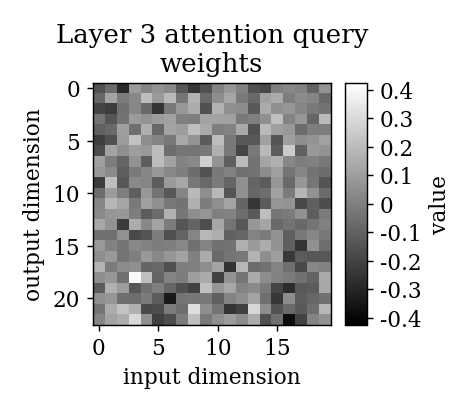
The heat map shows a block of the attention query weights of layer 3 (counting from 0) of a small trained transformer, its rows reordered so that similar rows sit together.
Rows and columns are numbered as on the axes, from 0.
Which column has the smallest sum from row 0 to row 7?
0
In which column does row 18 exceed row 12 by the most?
3
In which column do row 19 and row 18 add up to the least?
16
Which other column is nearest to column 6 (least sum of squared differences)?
15
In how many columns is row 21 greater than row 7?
6
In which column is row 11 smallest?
13
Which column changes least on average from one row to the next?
18
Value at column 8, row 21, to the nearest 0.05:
0.3
